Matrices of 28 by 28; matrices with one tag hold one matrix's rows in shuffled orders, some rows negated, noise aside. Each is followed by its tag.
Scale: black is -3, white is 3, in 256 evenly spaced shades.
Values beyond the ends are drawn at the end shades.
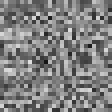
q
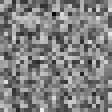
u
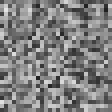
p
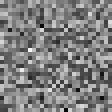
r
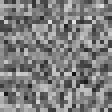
q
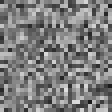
r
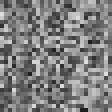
p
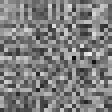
q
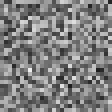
u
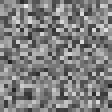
u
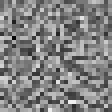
p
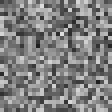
r
